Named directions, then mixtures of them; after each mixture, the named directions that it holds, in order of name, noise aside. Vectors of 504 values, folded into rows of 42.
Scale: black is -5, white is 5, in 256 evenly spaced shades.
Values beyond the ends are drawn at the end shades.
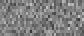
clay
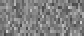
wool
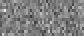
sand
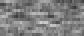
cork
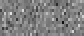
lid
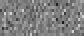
lid.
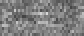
cork, lid, sand.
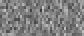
clay, sand, wool.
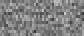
clay, cork, lid.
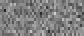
clay, sand.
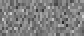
clay, lid, wool.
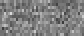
cork, lid, wool.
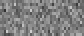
clay, sand, wool.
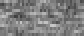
cork.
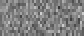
clay, sand, wool.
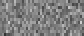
wool.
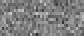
clay, cork, lid.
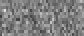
lid, sand.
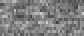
cork, sand, wool.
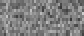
clay, cork, wool.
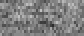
clay, cork, sand.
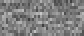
clay, cork, lid.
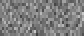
clay, lid, wool.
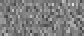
clay, sand, wool.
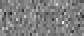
lid.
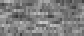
cork.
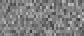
clay.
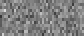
sand.
